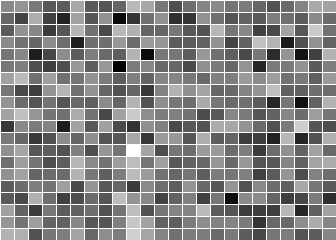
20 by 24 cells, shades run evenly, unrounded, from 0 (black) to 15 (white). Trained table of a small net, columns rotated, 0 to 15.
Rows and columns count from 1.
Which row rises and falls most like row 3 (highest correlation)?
14
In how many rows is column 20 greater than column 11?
5
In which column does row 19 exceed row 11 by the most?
10
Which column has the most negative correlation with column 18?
15
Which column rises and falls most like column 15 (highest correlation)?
24
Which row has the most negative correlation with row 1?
8
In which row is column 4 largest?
7
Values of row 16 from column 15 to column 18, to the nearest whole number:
6 5 9 5
